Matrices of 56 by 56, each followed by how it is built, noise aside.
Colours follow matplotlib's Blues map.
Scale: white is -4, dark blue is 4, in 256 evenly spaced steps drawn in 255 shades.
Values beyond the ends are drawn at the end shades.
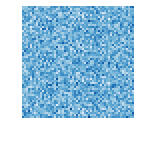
repeating rows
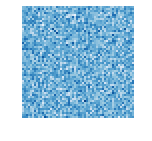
repeating rows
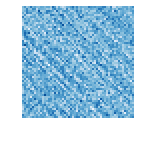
Toeplitz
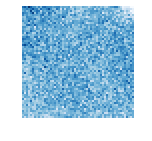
smooth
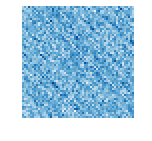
Toeplitz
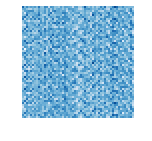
repeating rows
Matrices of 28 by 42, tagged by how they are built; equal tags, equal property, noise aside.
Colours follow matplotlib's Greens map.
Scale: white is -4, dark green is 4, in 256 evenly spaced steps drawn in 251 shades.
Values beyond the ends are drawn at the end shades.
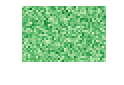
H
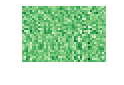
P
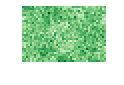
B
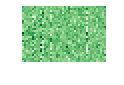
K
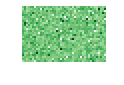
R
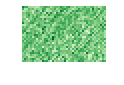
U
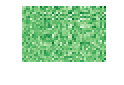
P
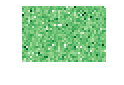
R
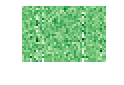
K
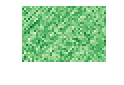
U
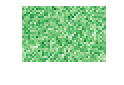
U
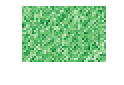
U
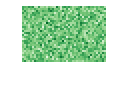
H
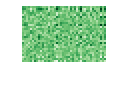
P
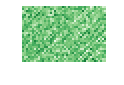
U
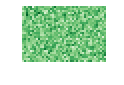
H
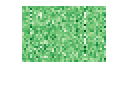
K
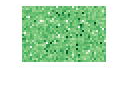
R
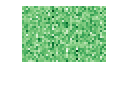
K
